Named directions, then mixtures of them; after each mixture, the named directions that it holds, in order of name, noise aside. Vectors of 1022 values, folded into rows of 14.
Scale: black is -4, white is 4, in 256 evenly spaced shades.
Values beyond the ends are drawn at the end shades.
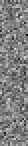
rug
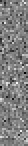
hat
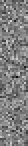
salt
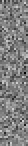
hat, rug, salt.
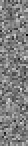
rug.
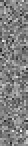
hat, salt.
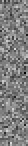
hat, rug, salt.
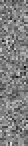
rug, salt.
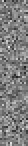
rug, salt.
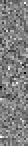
hat, salt.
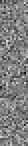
hat, rug, salt.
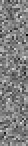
rug.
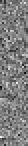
hat, salt.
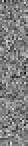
hat, rug, salt.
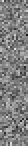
rug, salt.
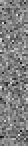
hat, rug.
